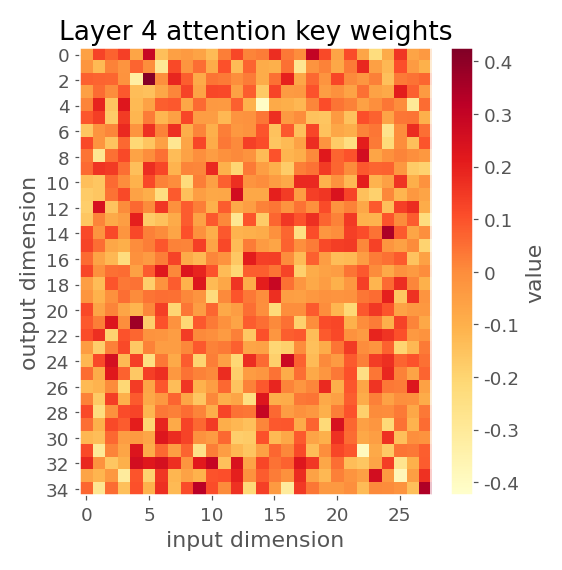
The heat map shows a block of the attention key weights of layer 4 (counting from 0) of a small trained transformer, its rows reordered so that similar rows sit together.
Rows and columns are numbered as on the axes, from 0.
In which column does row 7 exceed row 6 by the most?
0
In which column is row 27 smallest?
13
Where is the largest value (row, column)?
2, 5
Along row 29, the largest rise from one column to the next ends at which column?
20
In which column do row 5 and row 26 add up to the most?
15
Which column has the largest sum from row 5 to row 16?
18
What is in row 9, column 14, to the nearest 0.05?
-0.05
